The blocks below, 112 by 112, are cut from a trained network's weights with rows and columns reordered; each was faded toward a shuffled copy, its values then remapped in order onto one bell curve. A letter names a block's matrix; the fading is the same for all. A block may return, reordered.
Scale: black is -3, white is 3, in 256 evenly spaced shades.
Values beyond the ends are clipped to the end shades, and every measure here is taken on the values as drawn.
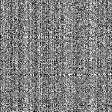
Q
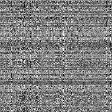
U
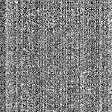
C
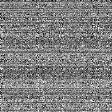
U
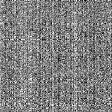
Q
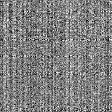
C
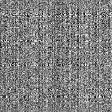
Q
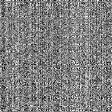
Q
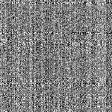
Q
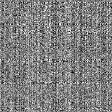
Q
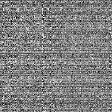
U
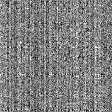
C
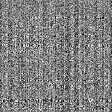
Q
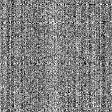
Q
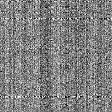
Q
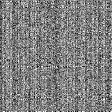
C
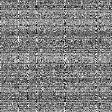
U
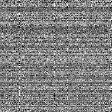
U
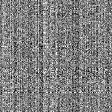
C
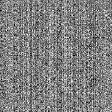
C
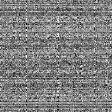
U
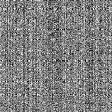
Q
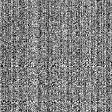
C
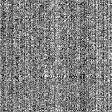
C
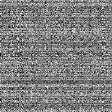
U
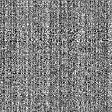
C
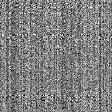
Q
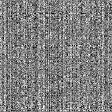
C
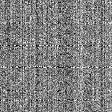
Q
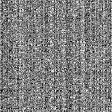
Q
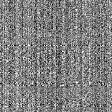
Q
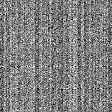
C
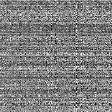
U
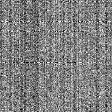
Q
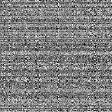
U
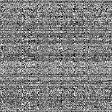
U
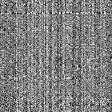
C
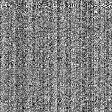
C
